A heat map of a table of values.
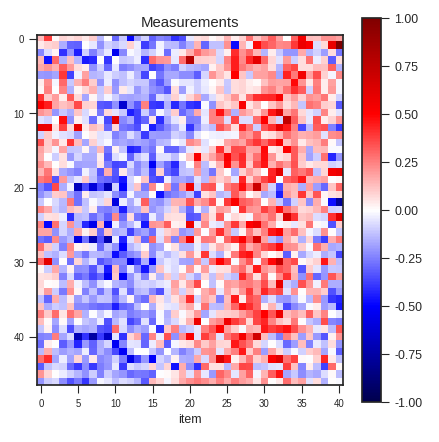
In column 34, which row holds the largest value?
6
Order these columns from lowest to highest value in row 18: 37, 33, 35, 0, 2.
37, 33, 2, 0, 35
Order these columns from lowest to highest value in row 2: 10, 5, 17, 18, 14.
10, 5, 17, 14, 18
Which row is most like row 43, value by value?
30
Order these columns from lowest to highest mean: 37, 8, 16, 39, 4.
8, 16, 4, 39, 37
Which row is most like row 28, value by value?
23
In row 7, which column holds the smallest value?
17
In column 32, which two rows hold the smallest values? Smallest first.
21, 20
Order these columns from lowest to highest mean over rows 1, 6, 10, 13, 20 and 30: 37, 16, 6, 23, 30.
16, 6, 37, 23, 30
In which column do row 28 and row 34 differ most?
11
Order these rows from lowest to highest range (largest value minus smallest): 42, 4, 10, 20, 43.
4, 42, 10, 43, 20
